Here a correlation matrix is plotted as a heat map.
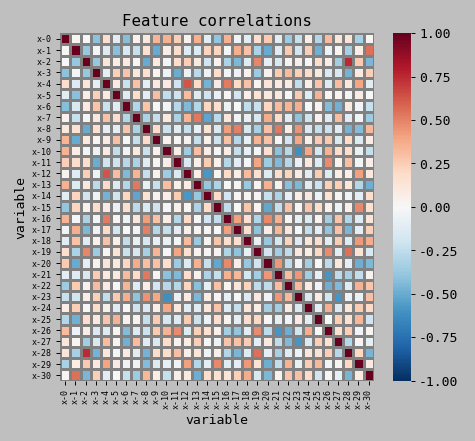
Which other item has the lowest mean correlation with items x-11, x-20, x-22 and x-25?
x-1
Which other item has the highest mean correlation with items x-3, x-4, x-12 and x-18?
x-29
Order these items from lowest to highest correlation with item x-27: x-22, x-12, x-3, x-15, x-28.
x-22, x-28, x-3, x-15, x-12
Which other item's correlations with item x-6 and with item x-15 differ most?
x-20
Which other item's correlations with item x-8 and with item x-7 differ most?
x-23
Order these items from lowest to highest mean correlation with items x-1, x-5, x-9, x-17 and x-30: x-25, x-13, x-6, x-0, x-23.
x-13, x-6, x-25, x-0, x-23
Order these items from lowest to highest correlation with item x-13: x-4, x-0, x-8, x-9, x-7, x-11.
x-9, x-8, x-11, x-4, x-0, x-7
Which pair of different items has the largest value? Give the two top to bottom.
x-2, x-28
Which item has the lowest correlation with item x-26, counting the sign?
x-21
